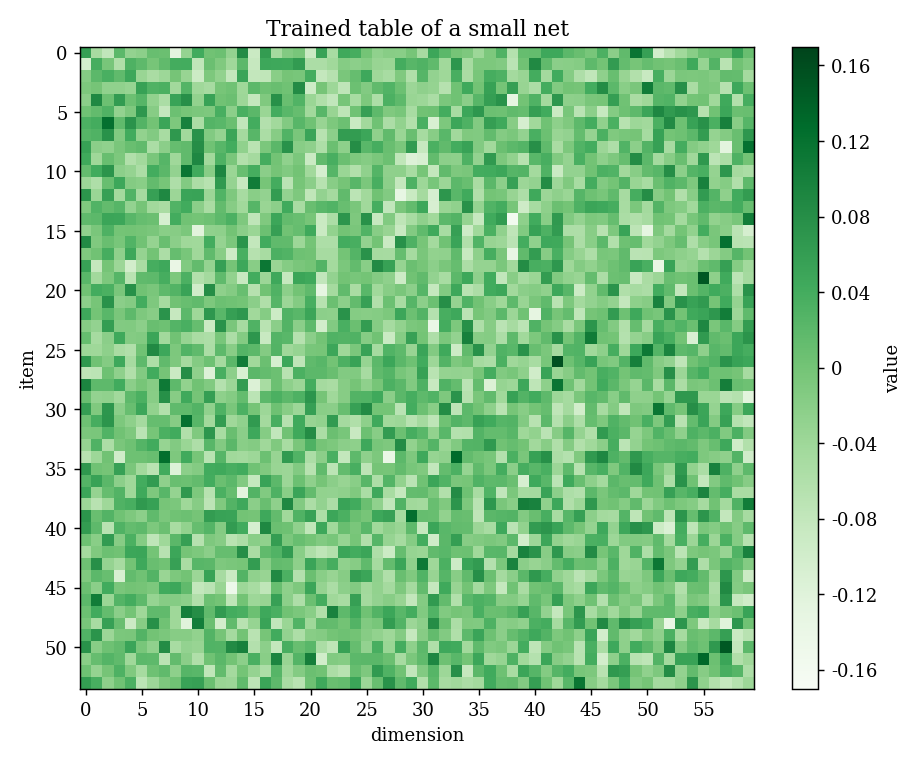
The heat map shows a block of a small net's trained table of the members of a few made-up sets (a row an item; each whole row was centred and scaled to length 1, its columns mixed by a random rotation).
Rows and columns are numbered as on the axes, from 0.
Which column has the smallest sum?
21
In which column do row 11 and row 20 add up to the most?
55
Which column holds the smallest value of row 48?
52
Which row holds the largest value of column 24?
8
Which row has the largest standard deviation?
48
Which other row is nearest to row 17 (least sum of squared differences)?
2
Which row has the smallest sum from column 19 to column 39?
12
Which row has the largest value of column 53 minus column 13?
44
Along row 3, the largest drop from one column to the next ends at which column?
20
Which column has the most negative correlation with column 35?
23
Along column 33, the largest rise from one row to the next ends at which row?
34
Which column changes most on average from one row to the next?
59
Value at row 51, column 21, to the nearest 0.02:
-0.1
